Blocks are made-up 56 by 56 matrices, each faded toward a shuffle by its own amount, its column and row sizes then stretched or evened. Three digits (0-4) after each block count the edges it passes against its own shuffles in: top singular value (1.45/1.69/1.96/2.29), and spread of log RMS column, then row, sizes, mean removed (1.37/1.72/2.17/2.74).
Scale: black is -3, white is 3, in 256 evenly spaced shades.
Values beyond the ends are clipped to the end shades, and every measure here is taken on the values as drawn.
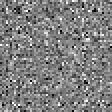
0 3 2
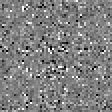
0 2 3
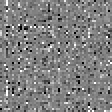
1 4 3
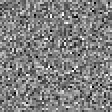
2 0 1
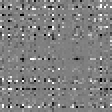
3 4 4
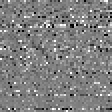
1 0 4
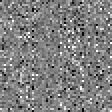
0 3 0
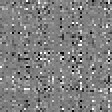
2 4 3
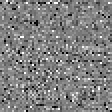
2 0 2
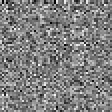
3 2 1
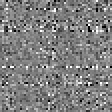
1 3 4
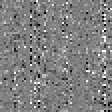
1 4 0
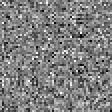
2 1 0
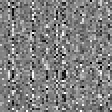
4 4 0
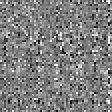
2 3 2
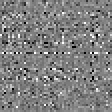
2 2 4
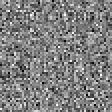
3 0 1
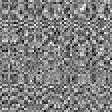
4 0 1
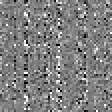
3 4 1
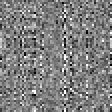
4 4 1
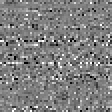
2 0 4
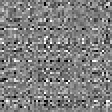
4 3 4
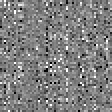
2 4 1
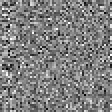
3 2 0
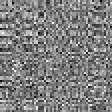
4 2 1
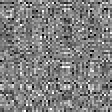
4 1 1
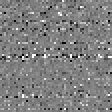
0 1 4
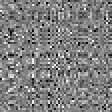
4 2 1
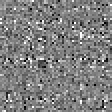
1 2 3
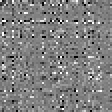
3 4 4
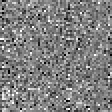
1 2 0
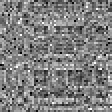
3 0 1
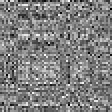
4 2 3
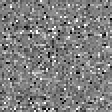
0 0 2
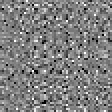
4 2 1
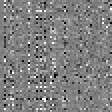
2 4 2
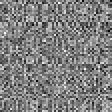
4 0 1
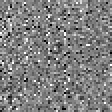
2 3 0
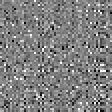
4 2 2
